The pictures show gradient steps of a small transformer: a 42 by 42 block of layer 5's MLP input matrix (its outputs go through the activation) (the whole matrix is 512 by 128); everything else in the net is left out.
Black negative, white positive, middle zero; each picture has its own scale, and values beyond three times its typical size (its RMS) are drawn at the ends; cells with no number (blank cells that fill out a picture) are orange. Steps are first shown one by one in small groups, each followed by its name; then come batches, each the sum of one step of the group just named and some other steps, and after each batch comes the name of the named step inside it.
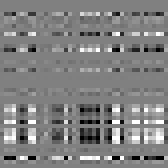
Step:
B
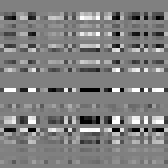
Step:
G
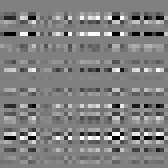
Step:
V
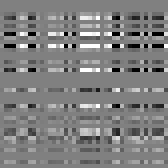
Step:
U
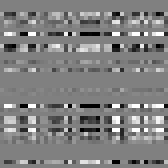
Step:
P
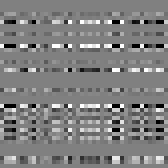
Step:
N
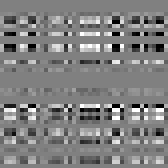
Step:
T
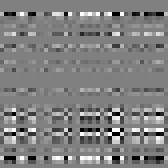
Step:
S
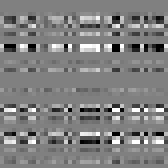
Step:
T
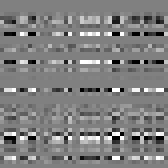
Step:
V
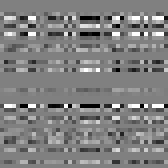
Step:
P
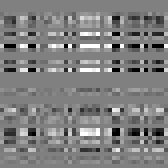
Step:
U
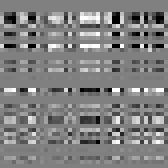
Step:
G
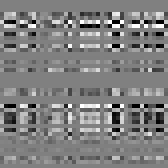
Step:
N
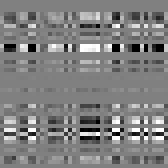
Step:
P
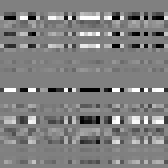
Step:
G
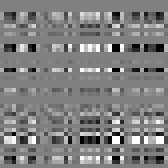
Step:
S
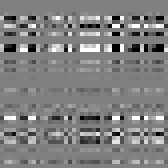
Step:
T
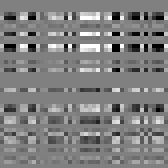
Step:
U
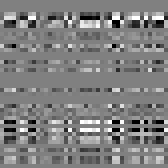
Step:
N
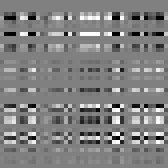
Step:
V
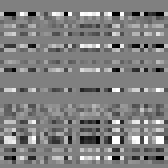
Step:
S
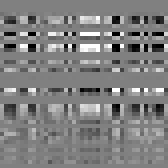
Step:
U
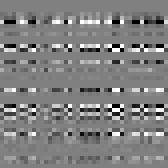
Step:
N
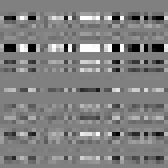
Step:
U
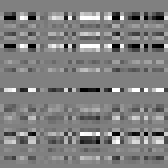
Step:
U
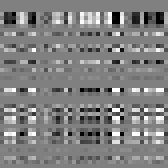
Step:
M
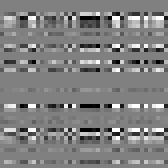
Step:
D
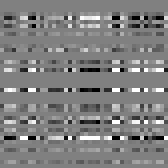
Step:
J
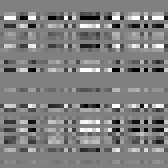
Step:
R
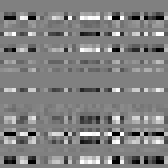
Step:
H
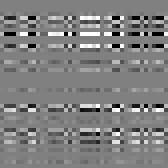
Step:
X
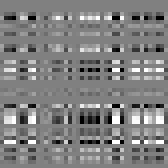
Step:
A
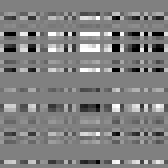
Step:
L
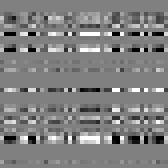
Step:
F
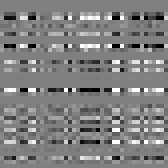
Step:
J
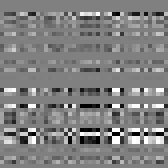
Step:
D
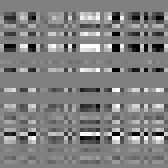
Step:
L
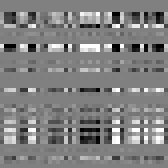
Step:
M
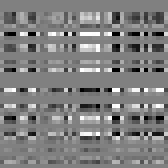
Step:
L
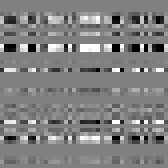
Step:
F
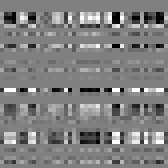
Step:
M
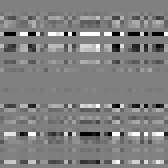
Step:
X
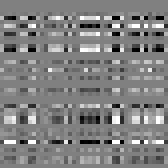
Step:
A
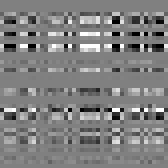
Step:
L
